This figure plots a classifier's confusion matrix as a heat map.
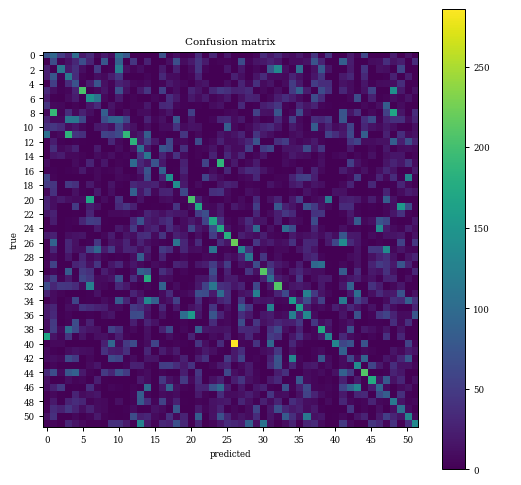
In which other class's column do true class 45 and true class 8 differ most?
1
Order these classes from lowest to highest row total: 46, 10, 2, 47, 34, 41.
41, 47, 10, 2, 46, 34
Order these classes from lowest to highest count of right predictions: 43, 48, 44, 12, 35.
48, 43, 35, 12, 44
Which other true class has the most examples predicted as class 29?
33
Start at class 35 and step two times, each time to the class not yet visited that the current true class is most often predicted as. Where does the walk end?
14
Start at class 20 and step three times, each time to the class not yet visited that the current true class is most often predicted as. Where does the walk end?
47
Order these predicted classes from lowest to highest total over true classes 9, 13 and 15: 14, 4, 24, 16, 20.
20, 14, 16, 4, 24
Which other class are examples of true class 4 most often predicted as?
7
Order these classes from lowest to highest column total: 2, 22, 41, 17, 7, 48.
2, 22, 7, 17, 48, 41
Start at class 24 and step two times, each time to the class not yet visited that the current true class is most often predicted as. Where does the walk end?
43
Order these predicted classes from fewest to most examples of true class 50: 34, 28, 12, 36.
28, 34, 12, 36
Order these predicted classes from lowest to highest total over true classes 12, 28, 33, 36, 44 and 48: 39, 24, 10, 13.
39, 10, 24, 13
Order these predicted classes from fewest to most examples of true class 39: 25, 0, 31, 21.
21, 25, 31, 0
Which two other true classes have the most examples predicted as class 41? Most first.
26, 34
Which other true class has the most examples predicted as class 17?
46
